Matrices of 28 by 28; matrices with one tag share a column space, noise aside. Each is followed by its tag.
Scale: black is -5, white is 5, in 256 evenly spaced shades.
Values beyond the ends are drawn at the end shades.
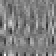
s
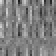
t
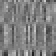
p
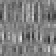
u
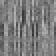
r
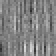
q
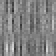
q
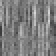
r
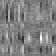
u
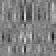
u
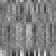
p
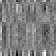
p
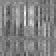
r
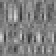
u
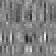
u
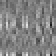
s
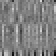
p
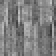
r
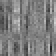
q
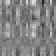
t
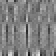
p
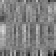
p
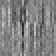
r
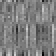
p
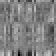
p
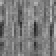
r
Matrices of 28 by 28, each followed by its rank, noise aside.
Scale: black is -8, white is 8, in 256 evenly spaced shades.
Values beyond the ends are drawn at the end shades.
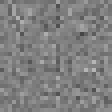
six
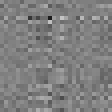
two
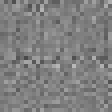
four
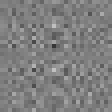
three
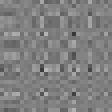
two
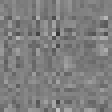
three
